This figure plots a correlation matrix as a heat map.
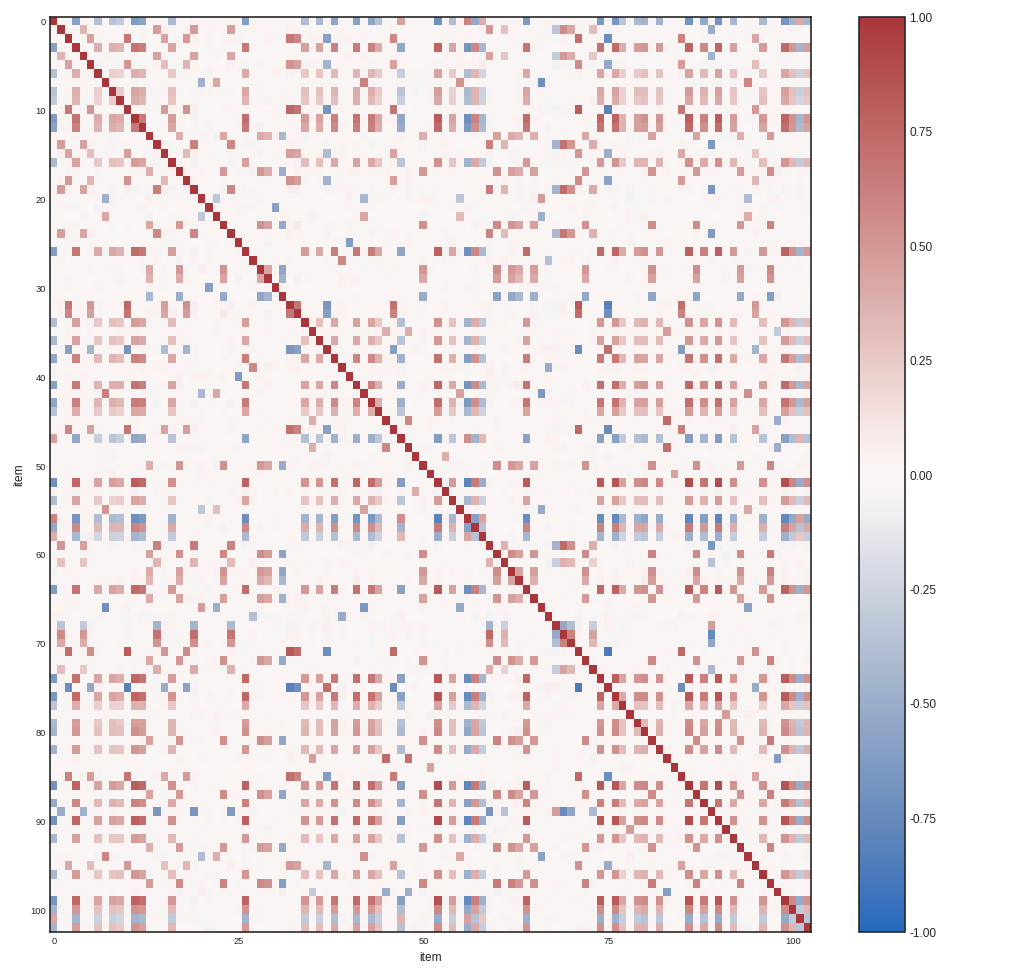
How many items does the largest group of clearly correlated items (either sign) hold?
37
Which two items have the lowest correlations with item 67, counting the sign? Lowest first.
39, 27
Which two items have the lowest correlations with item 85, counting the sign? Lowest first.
75, 37
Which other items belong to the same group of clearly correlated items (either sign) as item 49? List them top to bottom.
53
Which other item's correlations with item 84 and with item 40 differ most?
25
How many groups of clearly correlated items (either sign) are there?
12
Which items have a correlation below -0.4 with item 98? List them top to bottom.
45, 48, 83
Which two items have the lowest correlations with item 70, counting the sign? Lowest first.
89, 68
